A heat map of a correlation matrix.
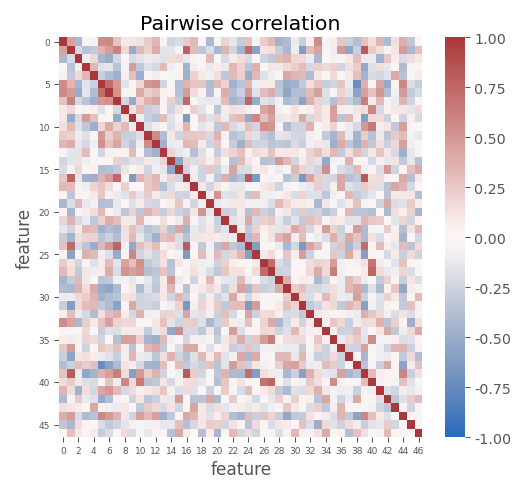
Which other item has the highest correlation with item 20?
18
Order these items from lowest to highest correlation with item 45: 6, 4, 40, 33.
33, 6, 40, 4
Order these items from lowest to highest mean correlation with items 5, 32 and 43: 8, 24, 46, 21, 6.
46, 8, 21, 24, 6
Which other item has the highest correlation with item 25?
9
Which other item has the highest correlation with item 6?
5
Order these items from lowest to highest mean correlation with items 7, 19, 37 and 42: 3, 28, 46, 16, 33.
33, 3, 46, 16, 28
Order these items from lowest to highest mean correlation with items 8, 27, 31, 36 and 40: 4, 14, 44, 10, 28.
14, 28, 4, 44, 10
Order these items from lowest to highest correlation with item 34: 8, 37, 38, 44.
37, 44, 8, 38
